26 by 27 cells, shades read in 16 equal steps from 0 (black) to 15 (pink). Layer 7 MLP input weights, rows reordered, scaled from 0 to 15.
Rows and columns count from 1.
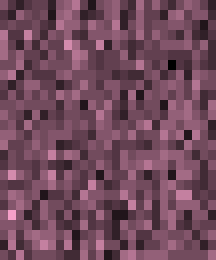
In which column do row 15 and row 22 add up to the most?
2
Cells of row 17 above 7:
11
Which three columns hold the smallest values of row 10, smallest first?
18, 16, 26
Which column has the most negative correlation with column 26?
12
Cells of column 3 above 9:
3
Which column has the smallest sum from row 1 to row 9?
27
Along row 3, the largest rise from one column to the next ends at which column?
8
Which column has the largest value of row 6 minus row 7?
22
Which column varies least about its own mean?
20
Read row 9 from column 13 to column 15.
5 8 8
